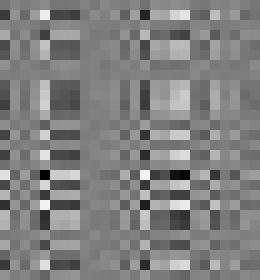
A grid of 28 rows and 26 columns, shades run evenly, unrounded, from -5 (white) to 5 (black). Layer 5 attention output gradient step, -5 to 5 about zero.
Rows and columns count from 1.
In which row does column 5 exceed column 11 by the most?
18
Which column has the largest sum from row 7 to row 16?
15
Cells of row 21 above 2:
5
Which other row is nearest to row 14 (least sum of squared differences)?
11
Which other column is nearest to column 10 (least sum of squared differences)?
23
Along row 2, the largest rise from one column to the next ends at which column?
6
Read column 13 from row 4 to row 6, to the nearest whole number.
-1 1 1
